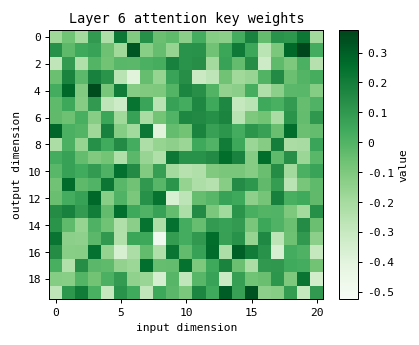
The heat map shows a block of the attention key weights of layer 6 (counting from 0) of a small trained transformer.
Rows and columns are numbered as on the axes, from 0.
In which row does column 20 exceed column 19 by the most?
19
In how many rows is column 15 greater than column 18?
10
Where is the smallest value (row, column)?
15, 8
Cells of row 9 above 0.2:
3
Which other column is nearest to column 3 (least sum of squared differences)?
1
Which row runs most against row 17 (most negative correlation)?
13
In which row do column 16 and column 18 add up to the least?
2
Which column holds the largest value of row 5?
6
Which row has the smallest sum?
18
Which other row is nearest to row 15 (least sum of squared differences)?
14
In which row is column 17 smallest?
16
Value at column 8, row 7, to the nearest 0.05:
-0.4
